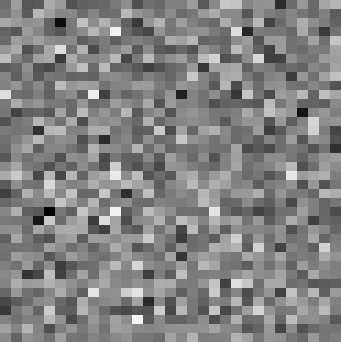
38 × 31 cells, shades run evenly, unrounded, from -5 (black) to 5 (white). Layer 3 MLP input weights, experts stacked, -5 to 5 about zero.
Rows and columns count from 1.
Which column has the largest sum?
11
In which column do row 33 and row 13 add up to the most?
12
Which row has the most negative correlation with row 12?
15
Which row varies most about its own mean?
24
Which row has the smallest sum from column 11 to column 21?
8
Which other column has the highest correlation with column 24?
30
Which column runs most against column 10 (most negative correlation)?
4
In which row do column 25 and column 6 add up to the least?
3
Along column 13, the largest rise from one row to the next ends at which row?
36
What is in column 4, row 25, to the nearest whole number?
-4
